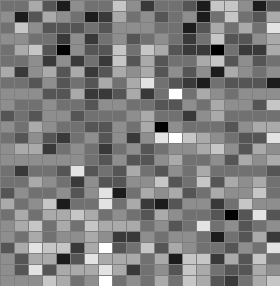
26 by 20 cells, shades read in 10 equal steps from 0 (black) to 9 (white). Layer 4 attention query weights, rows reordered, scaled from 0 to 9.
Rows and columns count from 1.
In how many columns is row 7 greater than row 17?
7
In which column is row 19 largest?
8
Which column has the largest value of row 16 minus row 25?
10
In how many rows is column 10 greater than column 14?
13
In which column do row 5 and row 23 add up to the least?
16
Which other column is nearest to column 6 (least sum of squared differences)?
1
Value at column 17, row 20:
0
